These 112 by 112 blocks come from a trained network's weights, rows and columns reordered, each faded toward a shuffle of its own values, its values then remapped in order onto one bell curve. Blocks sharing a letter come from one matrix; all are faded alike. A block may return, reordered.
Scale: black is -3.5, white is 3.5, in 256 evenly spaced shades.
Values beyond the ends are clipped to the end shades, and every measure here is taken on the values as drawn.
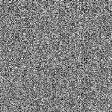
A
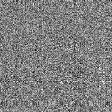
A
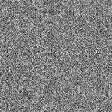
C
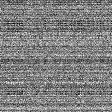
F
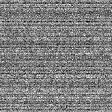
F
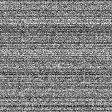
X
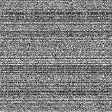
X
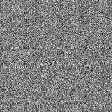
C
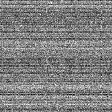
X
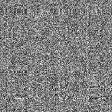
A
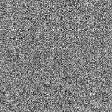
A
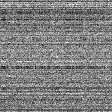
X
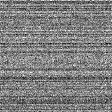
X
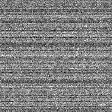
X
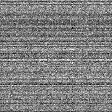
X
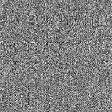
A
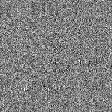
C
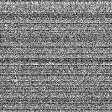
F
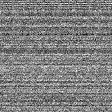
F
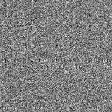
C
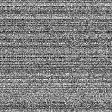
F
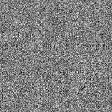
A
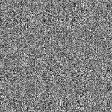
A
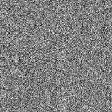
C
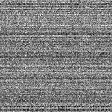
F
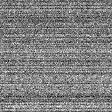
F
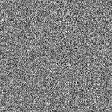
C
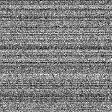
X
